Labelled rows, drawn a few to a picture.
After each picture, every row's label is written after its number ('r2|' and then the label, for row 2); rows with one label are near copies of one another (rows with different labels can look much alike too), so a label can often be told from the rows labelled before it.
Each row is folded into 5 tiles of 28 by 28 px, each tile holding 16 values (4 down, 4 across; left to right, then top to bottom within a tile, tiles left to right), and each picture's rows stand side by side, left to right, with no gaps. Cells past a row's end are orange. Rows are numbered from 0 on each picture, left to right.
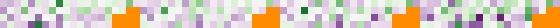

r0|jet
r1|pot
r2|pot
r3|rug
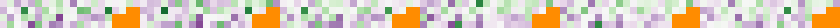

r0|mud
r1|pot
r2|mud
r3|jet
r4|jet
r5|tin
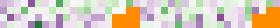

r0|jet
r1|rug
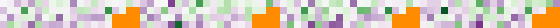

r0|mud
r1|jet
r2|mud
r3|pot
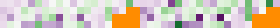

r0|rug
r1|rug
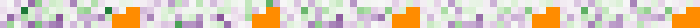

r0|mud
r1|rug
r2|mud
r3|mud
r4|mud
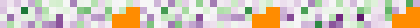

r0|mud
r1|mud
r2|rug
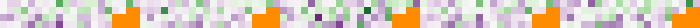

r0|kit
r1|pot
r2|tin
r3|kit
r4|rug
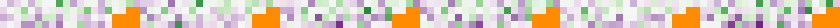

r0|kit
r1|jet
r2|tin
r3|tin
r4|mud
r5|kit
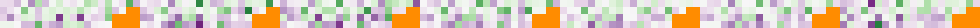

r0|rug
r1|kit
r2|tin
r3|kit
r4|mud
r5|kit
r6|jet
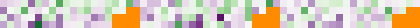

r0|jet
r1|rug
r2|mud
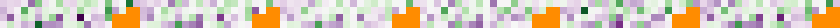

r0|rug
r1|rug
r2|rug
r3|mud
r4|pot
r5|rug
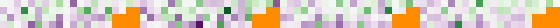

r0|mud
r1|tin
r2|kit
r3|jet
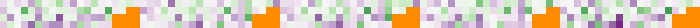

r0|mud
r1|tin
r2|tin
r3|kit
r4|mud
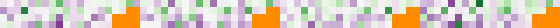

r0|pot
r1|kit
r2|mud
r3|jet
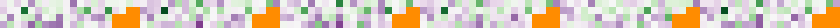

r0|mud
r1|pot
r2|kit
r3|pot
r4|tin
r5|pot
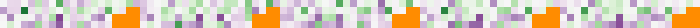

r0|pot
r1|rug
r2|kit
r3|mud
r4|mud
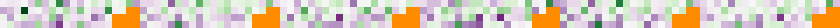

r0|pot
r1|jet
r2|mud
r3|rug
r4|jet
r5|rug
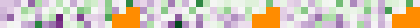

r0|rug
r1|jet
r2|kit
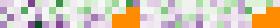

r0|jet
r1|kit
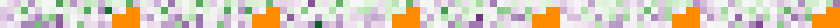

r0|kit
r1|kit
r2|jet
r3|mud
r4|tin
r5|tin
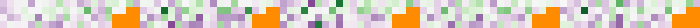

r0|tin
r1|mud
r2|jet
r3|mud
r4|pot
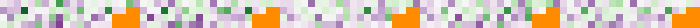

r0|pot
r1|mud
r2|tin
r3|tin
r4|mud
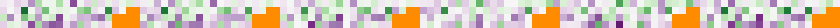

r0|mud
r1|mud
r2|mud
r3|pot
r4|kit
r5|mud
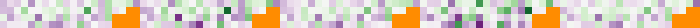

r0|tin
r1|tin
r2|tin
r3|kit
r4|tin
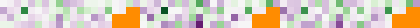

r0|pot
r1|pot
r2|pot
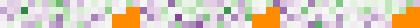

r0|pot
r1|tin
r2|jet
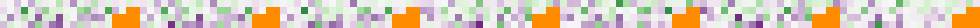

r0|mud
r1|mud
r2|mud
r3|tin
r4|kit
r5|tin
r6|jet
